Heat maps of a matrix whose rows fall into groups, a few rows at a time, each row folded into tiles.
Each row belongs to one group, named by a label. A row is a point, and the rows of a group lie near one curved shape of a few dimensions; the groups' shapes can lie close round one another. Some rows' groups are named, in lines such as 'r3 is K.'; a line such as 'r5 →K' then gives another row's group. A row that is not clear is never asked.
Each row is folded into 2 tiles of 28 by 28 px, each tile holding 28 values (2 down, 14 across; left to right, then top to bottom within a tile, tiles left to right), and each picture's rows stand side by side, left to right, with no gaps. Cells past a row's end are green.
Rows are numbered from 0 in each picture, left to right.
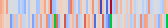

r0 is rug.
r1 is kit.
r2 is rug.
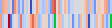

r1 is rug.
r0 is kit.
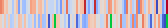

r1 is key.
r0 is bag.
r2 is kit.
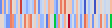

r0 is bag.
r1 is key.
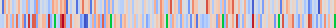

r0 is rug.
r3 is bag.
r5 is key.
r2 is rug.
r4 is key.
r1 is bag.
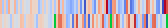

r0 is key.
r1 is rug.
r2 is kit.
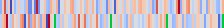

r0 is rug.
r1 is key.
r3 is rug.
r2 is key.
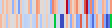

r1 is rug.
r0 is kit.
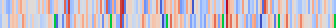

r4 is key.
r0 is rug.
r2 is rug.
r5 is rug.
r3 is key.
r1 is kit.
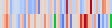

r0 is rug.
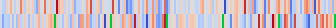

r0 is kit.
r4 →key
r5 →bag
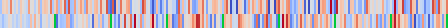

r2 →key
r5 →rug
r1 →kit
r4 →kit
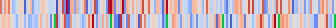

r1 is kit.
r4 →key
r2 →rug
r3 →bag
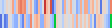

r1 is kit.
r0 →kit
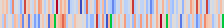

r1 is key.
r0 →bag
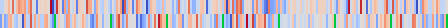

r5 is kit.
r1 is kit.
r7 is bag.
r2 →bag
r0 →kit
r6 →bag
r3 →bag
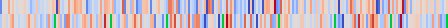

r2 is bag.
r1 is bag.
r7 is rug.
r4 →rug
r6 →key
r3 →key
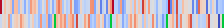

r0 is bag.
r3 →key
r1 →kit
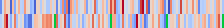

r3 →bag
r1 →kit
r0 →bag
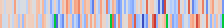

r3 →bag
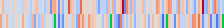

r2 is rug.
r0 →kit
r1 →key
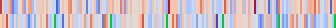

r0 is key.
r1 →key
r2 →kit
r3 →bag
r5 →rug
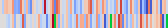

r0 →kit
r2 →rug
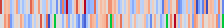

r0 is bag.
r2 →kit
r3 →rug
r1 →key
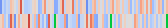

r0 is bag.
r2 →rug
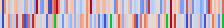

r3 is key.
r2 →rug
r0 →rug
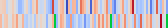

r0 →kit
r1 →bag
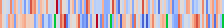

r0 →bag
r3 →bag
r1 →bag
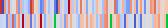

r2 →key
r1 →bag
